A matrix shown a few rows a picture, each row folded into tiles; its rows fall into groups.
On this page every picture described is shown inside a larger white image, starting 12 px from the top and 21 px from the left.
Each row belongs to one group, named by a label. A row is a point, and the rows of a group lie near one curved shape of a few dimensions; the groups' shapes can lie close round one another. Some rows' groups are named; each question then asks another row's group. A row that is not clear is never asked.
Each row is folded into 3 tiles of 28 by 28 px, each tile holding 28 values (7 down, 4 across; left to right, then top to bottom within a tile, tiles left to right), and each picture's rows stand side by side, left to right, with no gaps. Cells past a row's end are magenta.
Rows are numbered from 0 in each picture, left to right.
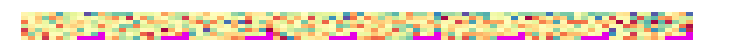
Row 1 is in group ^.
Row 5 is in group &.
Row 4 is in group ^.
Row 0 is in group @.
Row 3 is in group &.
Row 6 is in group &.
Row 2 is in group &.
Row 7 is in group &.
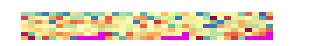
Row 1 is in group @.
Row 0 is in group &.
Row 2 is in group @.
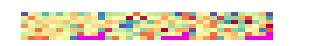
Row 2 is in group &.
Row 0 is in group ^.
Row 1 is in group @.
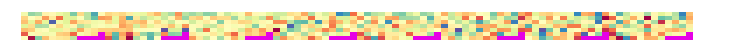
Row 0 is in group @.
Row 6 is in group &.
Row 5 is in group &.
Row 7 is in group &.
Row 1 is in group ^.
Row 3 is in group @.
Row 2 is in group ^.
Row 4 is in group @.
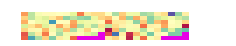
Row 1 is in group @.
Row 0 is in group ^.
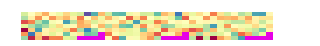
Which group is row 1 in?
@
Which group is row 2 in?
@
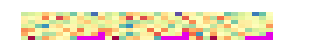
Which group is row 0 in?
@
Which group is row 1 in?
@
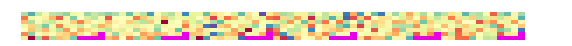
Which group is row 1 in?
&
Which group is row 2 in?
@
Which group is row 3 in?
&
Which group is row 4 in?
^
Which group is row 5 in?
^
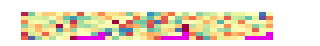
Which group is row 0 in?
^
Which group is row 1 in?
&
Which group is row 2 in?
&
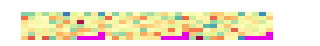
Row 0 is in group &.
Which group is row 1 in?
&
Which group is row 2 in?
@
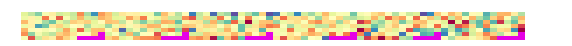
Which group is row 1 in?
&
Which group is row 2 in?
&
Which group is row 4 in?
@
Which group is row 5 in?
&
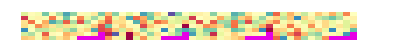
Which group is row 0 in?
&
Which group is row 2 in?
&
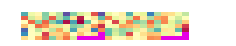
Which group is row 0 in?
&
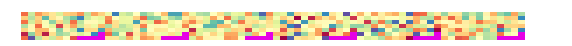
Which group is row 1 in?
@
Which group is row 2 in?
@
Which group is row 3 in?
@
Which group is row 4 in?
&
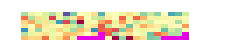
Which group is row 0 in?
&
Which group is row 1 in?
@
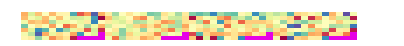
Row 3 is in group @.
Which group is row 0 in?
&
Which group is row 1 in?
&
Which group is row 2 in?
&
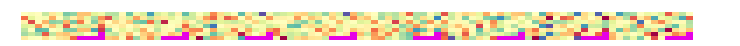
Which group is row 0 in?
&
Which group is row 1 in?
&
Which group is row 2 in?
@
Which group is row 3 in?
@
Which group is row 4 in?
^
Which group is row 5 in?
^
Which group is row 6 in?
@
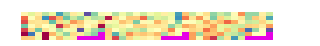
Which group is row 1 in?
&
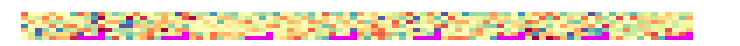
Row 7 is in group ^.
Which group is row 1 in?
@
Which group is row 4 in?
^
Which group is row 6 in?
@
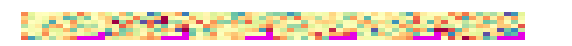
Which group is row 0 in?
^
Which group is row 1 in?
&
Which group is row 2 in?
&
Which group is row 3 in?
^
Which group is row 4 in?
&
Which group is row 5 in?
@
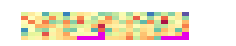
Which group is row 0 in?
&
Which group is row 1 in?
&
